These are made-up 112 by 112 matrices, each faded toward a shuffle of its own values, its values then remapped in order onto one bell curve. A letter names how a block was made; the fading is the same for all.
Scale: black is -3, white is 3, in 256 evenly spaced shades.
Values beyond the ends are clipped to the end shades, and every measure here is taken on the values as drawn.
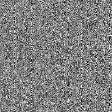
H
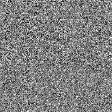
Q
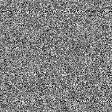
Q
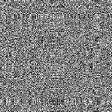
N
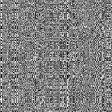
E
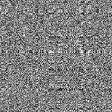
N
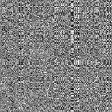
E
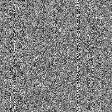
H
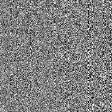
H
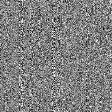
H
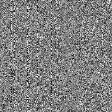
H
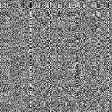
E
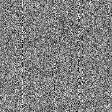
H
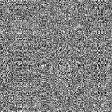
N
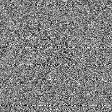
Q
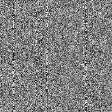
H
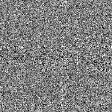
Q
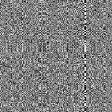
E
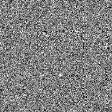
Q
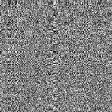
N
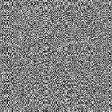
E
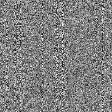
H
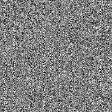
H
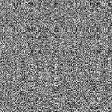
N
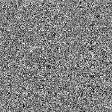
Q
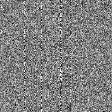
H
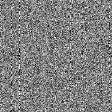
H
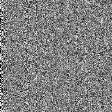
H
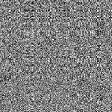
N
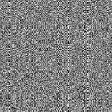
E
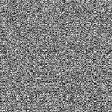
N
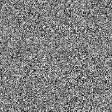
Q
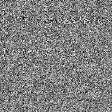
Q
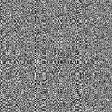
E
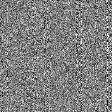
H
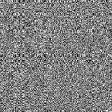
N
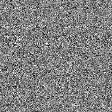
Q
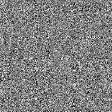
Q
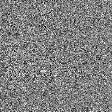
Q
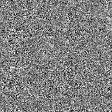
Q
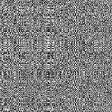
E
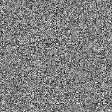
Q
